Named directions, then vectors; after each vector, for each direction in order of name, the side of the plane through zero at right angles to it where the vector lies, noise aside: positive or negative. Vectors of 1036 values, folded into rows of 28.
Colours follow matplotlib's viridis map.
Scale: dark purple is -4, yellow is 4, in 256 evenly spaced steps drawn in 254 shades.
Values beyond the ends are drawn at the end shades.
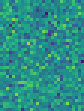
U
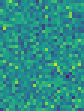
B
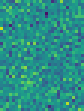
negative, positive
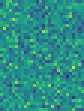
positive, positive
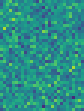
positive, positive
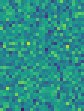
negative, positive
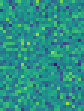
negative, positive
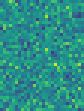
positive, negative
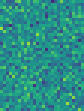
negative, positive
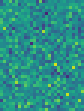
positive, positive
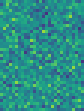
positive, positive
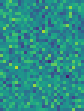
positive, positive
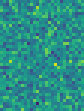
positive, negative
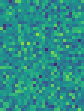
negative, positive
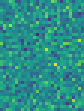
positive, negative
